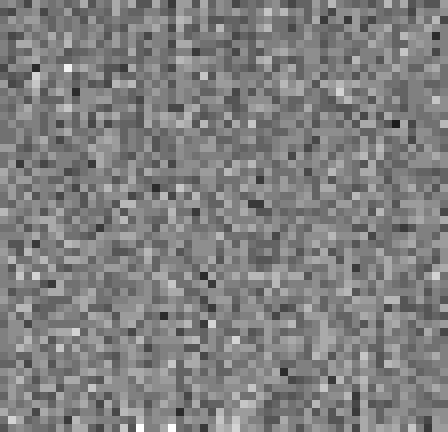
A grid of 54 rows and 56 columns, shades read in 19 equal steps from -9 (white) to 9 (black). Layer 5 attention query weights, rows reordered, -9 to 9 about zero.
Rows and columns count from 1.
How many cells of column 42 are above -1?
31
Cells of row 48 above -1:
30
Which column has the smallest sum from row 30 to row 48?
22
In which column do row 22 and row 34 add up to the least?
42
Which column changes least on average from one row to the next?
53
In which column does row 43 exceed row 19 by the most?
48
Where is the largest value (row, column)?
16, 50
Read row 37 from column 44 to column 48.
-4 3 0 2 -1
